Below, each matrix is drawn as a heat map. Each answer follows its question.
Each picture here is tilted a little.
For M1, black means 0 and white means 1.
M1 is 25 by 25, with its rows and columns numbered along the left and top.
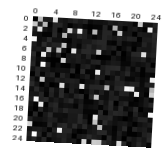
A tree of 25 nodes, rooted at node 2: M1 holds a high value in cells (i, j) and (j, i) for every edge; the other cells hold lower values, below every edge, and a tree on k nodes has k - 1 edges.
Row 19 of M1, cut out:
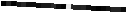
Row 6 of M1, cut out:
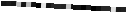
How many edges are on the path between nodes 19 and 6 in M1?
2
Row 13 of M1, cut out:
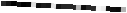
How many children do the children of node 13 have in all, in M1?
4
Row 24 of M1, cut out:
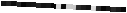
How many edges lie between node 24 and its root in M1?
5
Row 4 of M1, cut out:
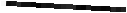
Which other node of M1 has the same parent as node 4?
21
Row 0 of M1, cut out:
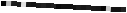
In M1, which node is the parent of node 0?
1
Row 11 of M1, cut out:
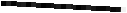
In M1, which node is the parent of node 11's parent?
14
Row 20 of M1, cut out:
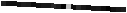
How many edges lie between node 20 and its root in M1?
7
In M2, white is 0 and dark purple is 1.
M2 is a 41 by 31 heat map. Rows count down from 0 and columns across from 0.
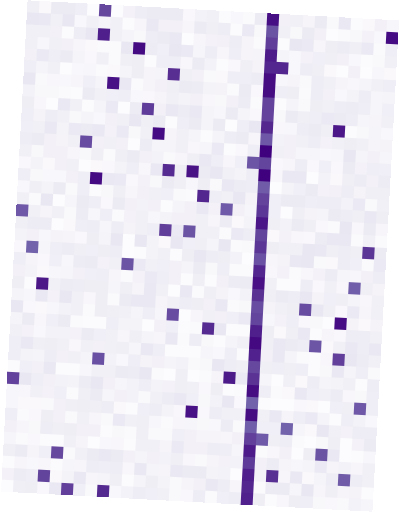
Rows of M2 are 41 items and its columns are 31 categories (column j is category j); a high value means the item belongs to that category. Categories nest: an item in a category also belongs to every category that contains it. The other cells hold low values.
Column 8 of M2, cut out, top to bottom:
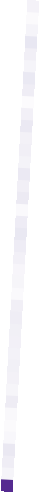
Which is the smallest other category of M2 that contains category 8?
5
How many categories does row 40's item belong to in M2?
3
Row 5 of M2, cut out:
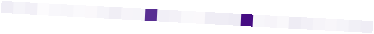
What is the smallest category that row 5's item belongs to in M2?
12
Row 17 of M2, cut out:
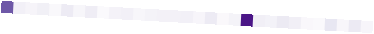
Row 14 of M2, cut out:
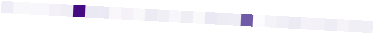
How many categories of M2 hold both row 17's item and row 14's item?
1
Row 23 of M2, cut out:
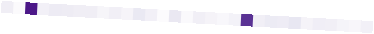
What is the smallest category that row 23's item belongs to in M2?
2
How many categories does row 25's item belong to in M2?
3
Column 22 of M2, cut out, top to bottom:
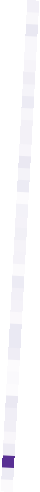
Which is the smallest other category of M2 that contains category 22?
28
